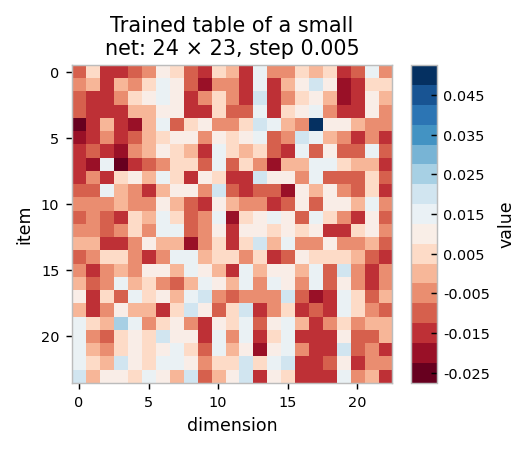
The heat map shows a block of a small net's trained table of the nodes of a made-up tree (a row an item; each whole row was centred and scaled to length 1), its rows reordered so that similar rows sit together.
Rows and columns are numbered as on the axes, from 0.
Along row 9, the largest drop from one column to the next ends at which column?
11
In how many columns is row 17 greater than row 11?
12
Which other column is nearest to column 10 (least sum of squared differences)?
7
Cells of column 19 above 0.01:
5
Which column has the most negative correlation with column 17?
0
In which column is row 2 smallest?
19
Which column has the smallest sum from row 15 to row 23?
18
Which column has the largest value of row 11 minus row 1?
14
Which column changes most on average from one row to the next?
17
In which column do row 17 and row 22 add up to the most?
15
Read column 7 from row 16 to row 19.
-0.01 0 0.005 0.01
